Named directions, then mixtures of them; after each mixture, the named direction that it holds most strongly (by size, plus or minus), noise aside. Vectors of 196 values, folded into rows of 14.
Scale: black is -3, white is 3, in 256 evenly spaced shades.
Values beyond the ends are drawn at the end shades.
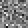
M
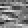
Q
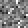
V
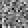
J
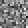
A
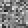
J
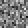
A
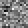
J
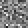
M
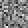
M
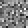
A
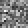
J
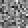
A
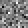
V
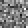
A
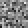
J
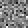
M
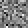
M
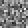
A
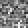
V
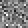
M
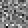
M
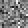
V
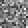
A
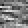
Q
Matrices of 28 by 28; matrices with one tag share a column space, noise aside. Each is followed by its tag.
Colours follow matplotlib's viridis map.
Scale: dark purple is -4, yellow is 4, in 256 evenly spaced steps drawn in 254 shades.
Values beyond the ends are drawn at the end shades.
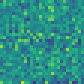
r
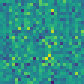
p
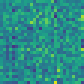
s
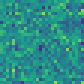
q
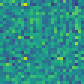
p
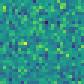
q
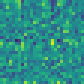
r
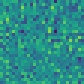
r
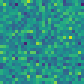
p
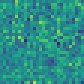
r
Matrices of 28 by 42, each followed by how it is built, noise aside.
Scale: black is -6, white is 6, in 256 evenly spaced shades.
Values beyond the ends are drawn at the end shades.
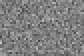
noise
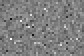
sparse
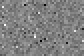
sparse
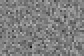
noise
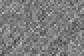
Hankel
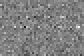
uneven rows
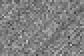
Hankel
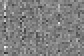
uneven columns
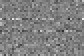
uneven rows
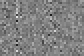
uneven columns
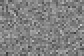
noise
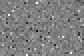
sparse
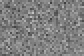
noise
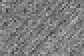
Hankel
